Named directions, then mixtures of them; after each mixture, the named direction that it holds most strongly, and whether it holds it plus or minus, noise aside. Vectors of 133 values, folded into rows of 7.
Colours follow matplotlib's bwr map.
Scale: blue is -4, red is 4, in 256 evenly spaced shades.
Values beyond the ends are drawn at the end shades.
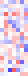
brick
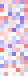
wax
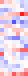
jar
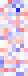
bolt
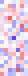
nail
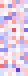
wax, minus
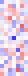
nail, plus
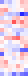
jar, minus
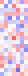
brick, plus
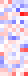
jar, plus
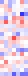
jar, minus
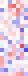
bolt, minus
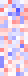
bolt, plus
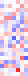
wax, plus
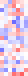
bolt, minus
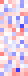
nail, minus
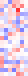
bolt, minus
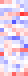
jar, plus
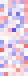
wax, plus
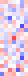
nail, minus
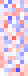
brick, plus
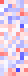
nail, minus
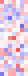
nail, minus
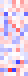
brick, minus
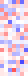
brick, plus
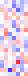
bolt, plus
